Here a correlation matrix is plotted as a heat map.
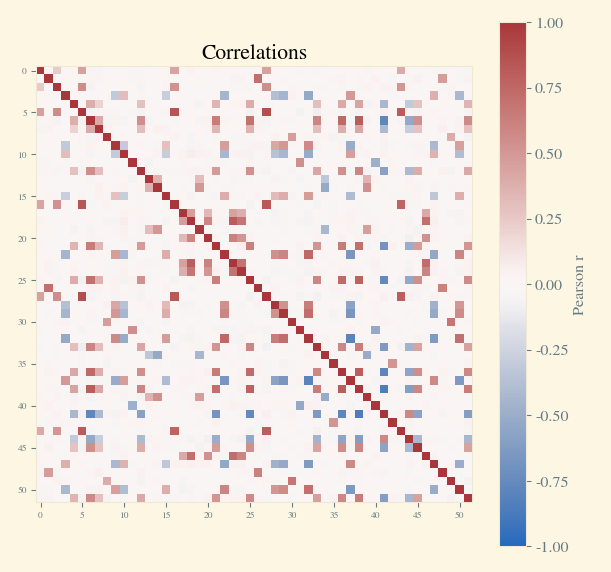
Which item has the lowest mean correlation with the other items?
41
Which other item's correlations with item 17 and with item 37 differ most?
32
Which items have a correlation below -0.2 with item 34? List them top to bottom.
13, 14, 19, 39
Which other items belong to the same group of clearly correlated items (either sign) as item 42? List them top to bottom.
35
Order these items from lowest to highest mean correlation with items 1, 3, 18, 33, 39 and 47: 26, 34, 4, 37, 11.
34, 11, 4, 26, 37
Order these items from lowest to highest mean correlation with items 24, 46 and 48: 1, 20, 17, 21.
21, 1, 17, 20
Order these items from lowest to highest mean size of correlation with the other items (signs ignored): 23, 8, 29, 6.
8, 23, 29, 6
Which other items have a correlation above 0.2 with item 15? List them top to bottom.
9, 22, 28, 29, 32, 50
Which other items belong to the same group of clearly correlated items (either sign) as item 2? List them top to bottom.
0, 5, 16, 27, 43
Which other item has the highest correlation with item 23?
18
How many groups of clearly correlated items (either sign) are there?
9
